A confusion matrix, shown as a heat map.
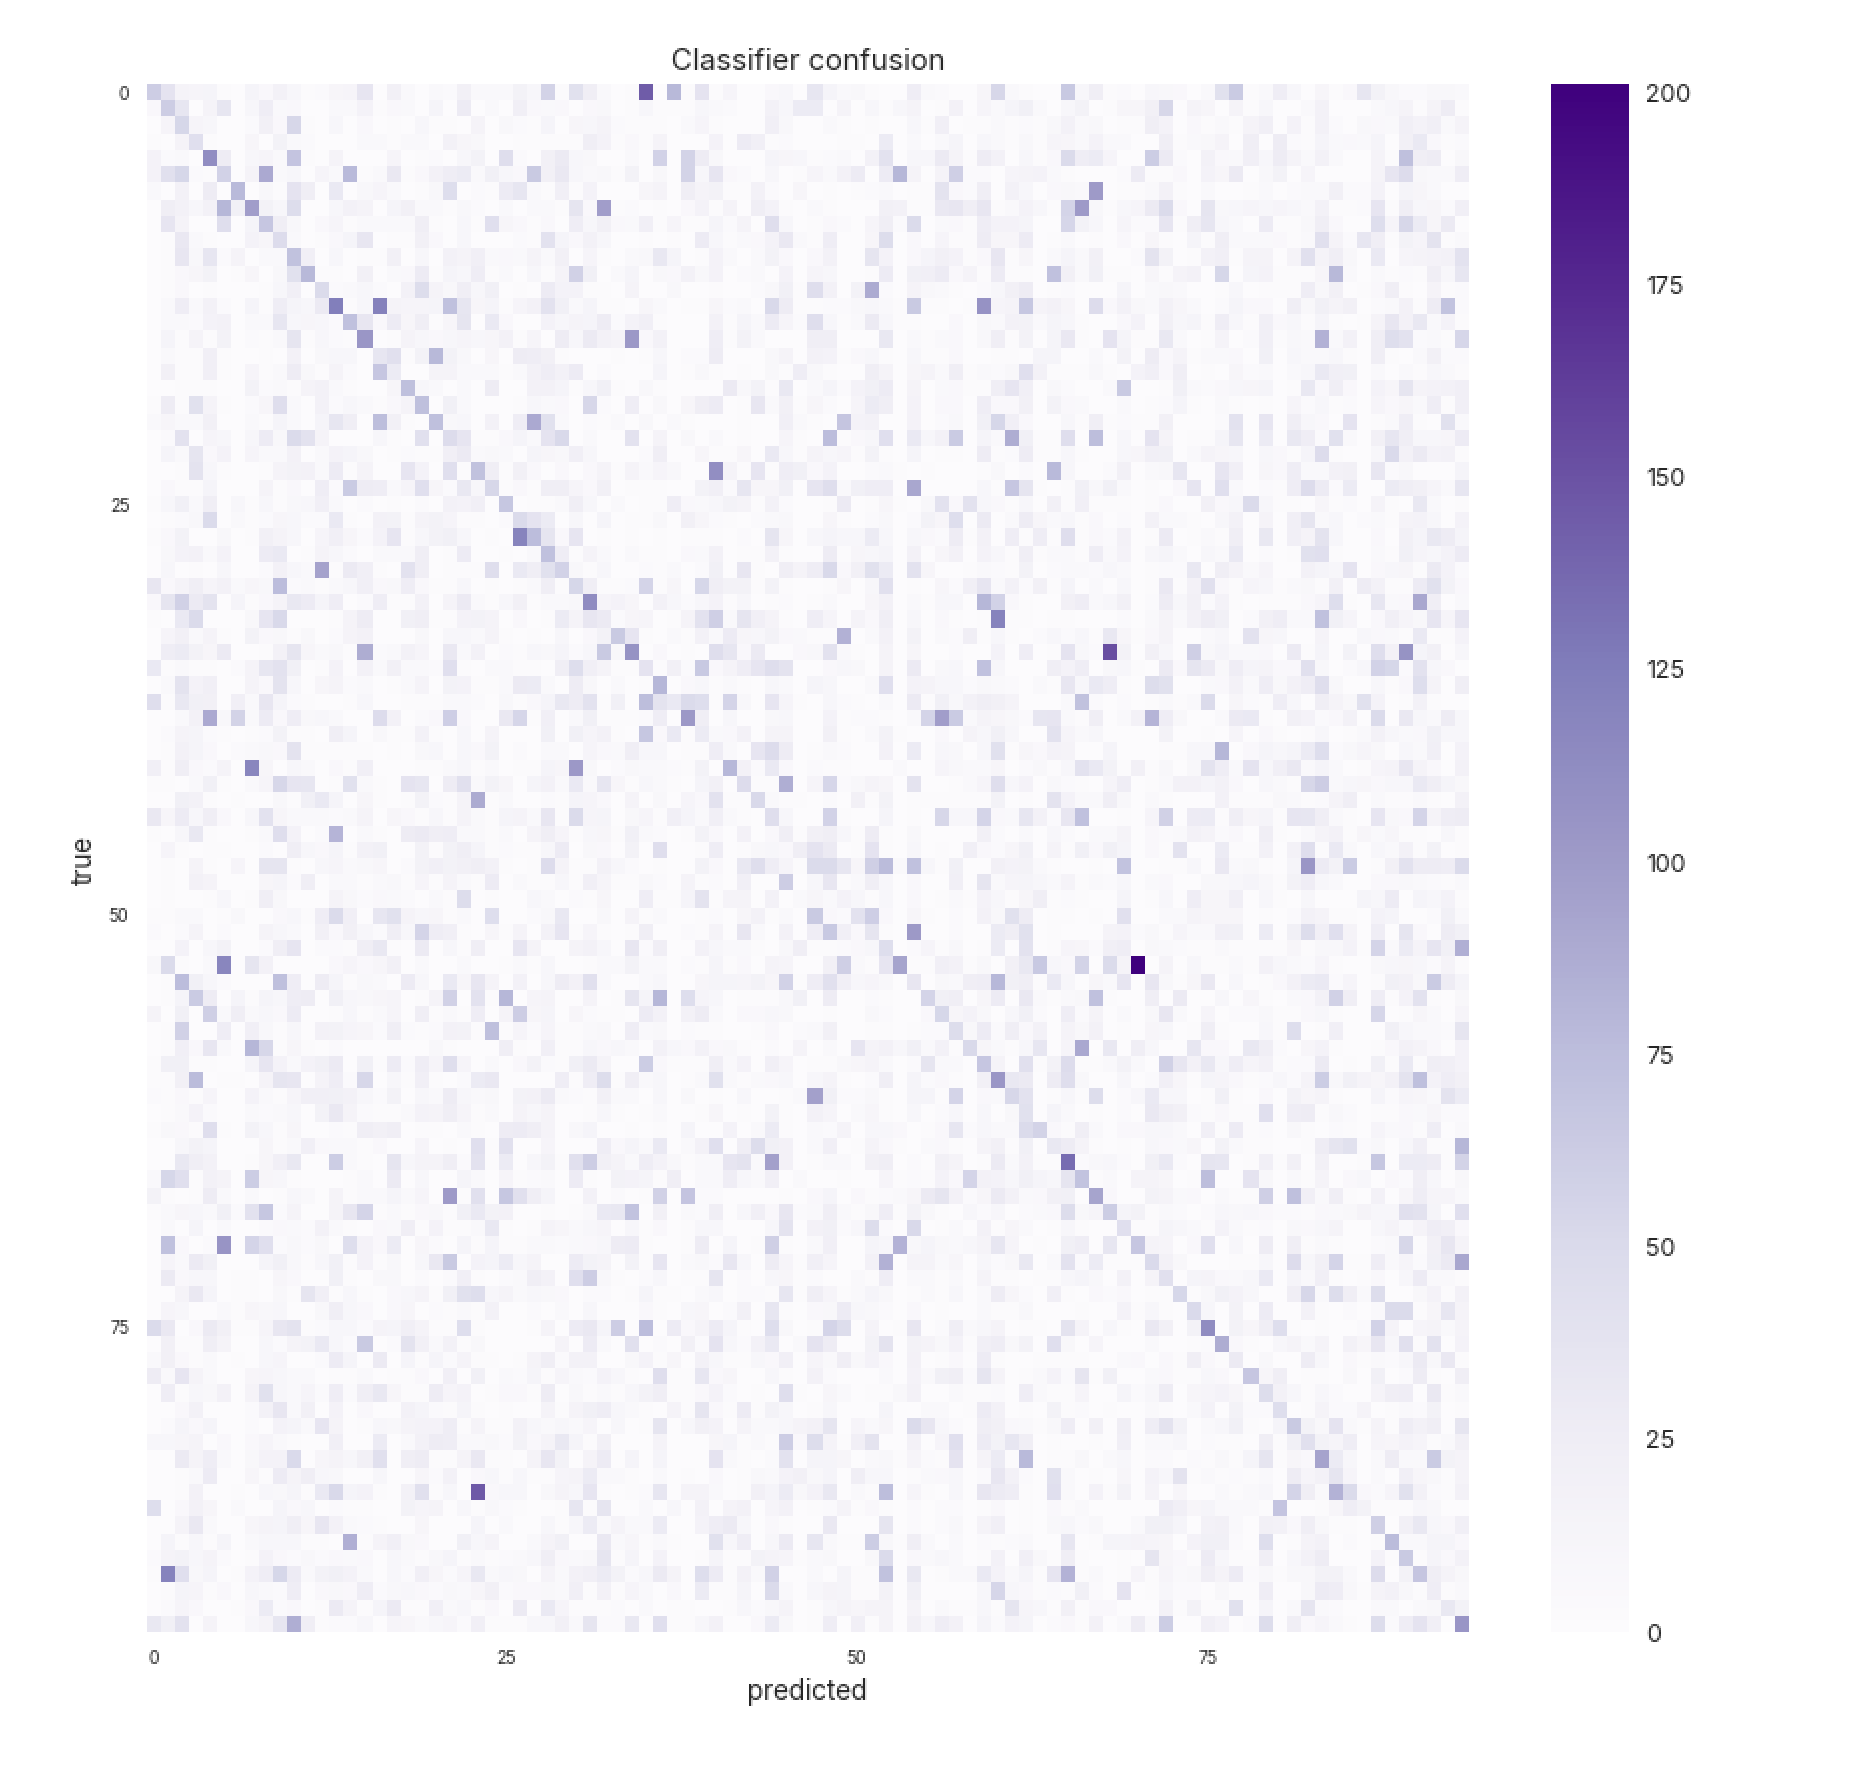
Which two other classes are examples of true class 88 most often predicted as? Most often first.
14, 51
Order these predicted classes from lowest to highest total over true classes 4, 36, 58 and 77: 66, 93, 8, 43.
43, 93, 8, 66
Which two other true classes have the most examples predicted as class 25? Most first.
55, 67
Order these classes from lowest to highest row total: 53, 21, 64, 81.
64, 81, 53, 21
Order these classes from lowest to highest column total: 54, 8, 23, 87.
23, 8, 54, 87
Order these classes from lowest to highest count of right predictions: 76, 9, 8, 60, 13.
9, 8, 76, 60, 13
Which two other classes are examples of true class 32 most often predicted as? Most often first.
60, 83
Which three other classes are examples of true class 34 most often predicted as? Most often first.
68, 89, 15
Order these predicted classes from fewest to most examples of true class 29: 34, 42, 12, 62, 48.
34, 62, 42, 48, 12
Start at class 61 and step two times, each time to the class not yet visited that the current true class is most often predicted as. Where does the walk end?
82
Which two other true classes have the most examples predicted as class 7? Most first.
41, 58
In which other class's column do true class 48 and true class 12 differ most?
51
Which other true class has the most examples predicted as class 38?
67
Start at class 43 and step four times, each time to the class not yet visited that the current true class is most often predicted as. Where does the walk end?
15
